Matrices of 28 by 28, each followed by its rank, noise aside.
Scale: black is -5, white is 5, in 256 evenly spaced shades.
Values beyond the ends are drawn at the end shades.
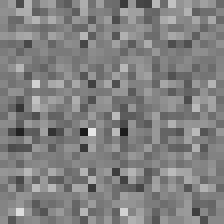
four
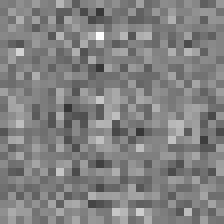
five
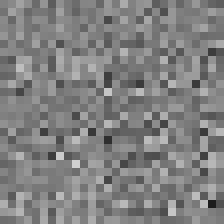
five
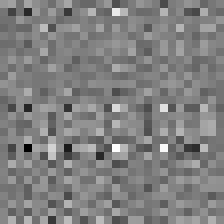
two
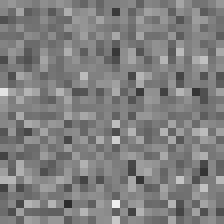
three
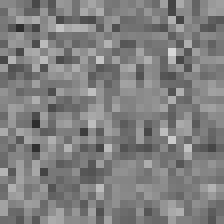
five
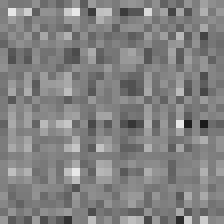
two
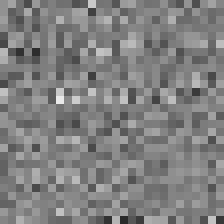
four
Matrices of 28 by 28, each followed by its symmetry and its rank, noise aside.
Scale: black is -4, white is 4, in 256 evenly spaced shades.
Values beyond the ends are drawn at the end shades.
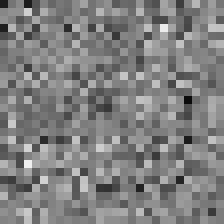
symmetric, rank six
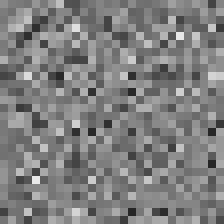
symmetric, rank five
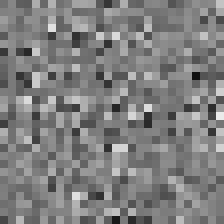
antisymmetric, rank six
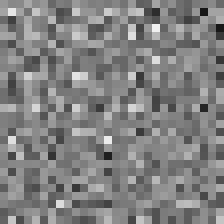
no symmetry, rank five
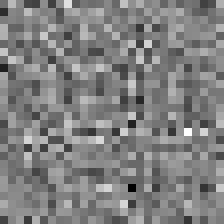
antisymmetric, rank six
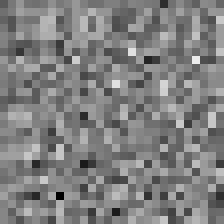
antisymmetric, rank six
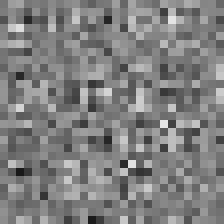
antisymmetric, rank four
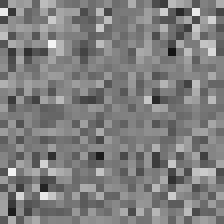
no symmetry, rank five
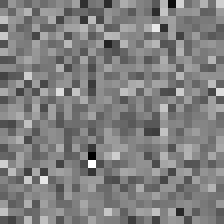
no symmetry, rank five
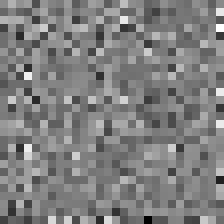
no symmetry, rank four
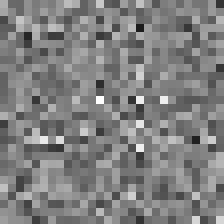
no symmetry, rank six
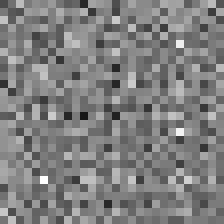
symmetric, rank six
